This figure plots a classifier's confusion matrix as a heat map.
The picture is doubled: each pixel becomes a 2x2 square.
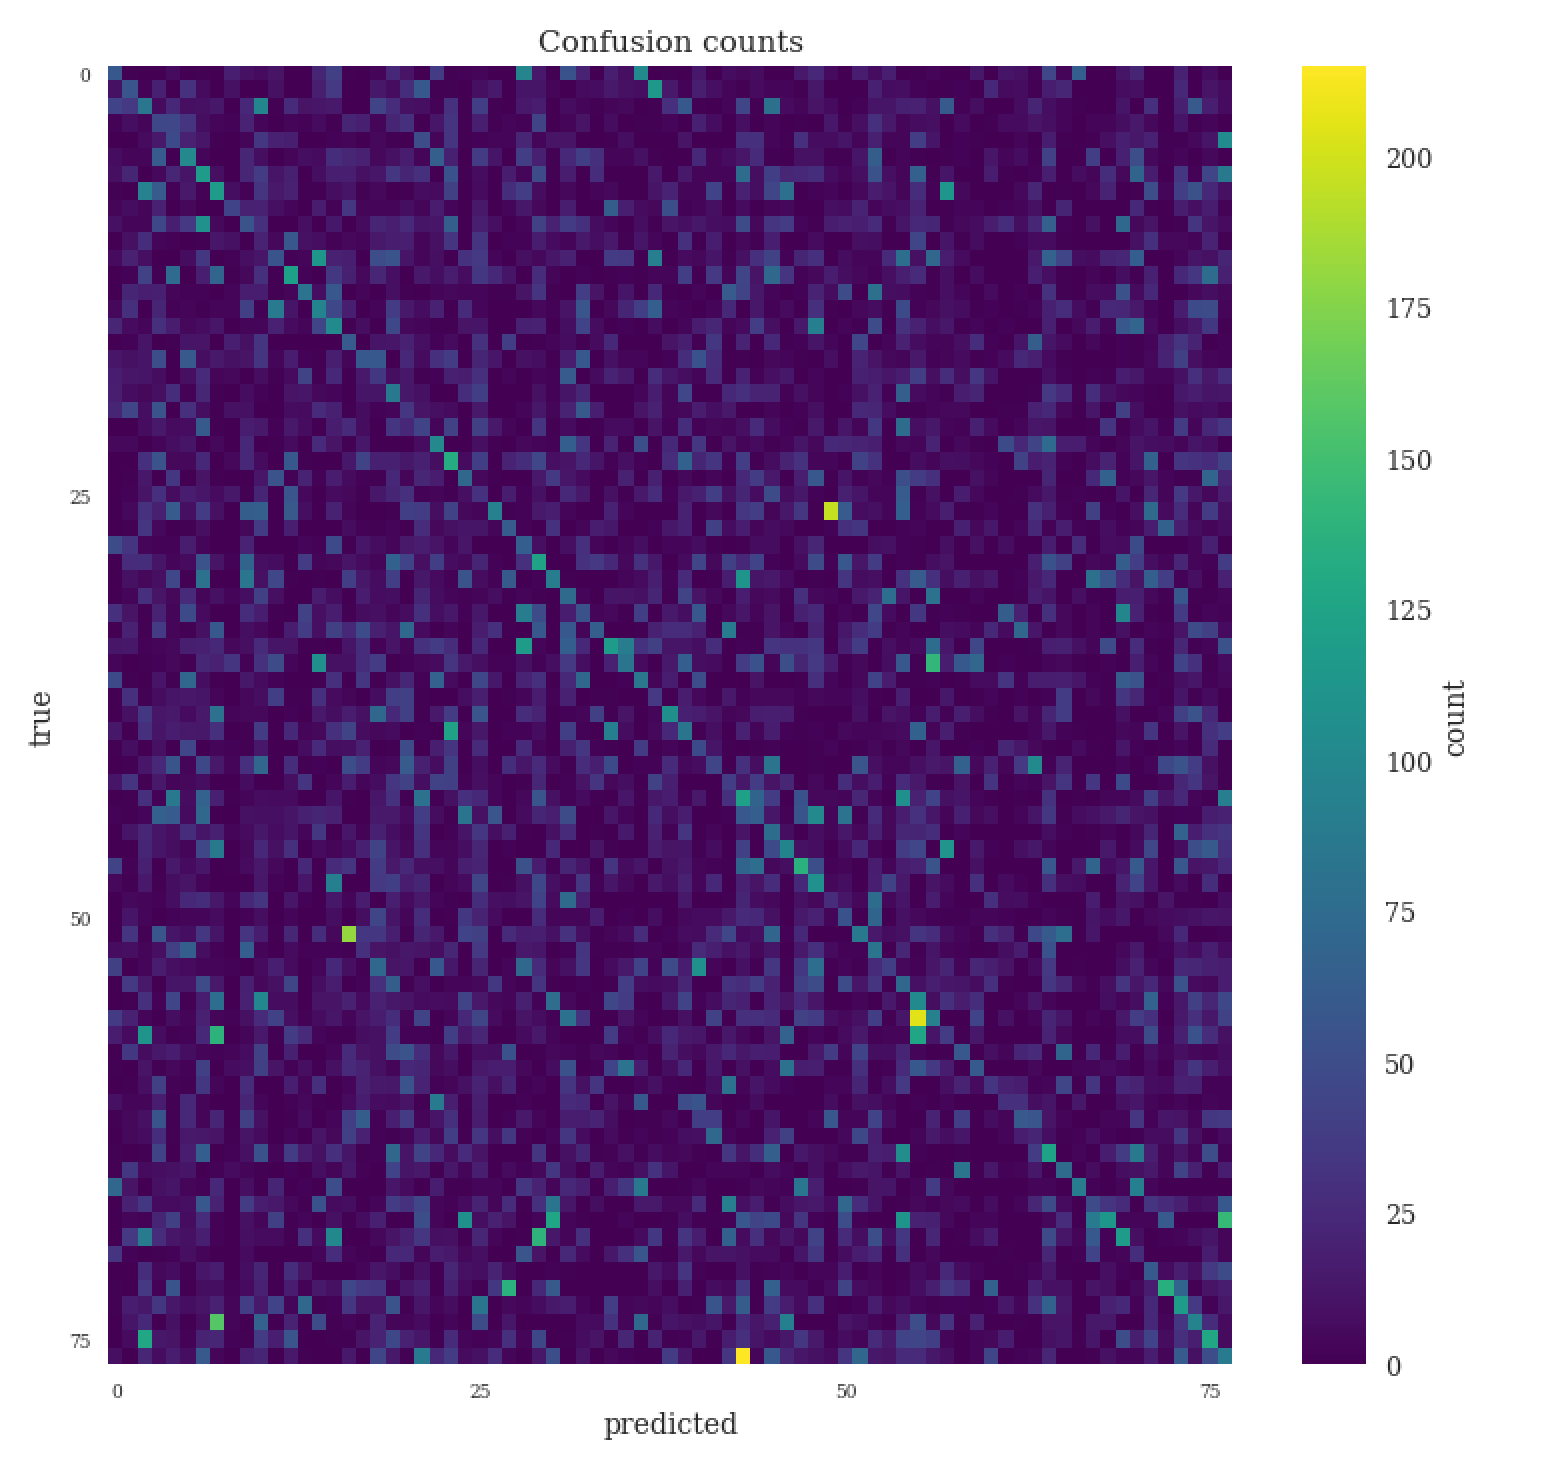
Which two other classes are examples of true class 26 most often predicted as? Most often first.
49, 71
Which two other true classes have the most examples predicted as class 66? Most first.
0, 28
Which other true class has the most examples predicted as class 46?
74
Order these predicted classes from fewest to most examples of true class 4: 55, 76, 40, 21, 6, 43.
40, 6, 43, 55, 21, 76
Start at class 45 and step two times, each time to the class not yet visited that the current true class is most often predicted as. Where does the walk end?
25
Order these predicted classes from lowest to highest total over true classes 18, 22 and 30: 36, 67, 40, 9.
40, 36, 67, 9
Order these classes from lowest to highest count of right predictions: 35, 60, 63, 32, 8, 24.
63, 60, 8, 32, 24, 35
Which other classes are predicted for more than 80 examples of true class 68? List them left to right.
24, 30, 54, 67, 76
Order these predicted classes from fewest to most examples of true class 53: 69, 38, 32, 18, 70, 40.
69, 70, 32, 38, 18, 40
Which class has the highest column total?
43
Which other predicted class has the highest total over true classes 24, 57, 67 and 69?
2
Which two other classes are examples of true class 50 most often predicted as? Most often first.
52, 18
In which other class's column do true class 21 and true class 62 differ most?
54
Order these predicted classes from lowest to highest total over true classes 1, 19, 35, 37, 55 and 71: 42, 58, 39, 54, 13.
13, 42, 58, 54, 39
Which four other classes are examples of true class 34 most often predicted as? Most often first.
28, 35, 56, 31
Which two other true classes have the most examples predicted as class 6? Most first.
9, 30
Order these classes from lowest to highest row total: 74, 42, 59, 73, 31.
31, 42, 59, 74, 73
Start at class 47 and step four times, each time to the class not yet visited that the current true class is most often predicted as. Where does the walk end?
70
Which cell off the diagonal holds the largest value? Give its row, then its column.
76, 43
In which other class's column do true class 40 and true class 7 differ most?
57
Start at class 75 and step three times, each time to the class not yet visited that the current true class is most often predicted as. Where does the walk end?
12
